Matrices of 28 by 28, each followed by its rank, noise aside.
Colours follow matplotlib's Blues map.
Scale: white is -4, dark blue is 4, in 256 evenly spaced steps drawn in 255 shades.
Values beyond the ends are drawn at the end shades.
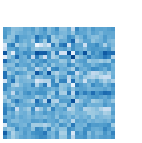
three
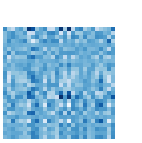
three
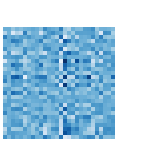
three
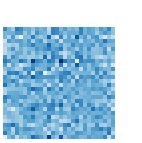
six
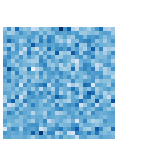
six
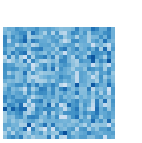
six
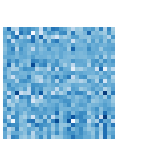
four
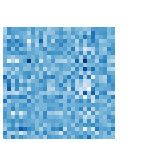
four
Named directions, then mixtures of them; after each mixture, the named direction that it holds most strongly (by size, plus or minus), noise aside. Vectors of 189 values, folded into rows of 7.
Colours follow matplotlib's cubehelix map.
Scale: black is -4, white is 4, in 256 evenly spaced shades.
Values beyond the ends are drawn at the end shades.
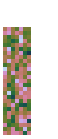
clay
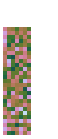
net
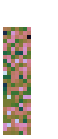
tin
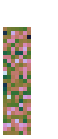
tin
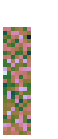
tin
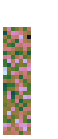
tin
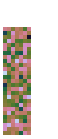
tin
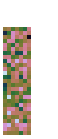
tin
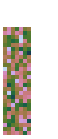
clay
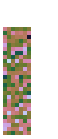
tin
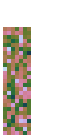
clay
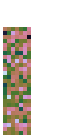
tin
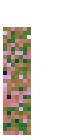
tin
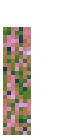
clay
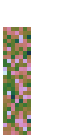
clay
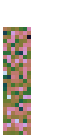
tin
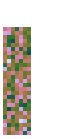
clay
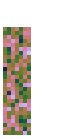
clay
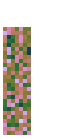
clay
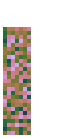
net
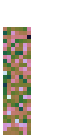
tin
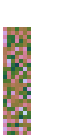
net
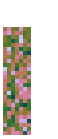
clay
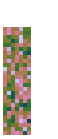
clay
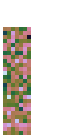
tin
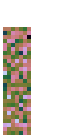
tin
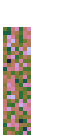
clay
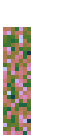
clay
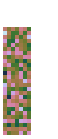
tin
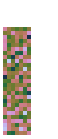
net
